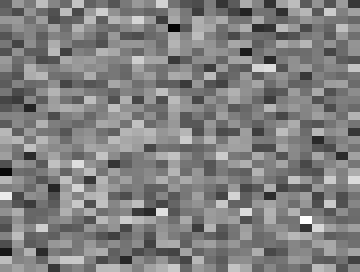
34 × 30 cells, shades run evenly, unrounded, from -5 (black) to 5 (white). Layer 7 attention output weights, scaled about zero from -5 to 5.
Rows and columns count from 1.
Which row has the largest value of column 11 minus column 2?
13
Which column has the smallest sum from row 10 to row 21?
26
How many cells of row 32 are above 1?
7
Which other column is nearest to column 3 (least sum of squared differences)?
29
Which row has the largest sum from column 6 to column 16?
18
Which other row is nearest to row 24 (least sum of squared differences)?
15
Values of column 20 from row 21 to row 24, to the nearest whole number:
1 -1 0 1
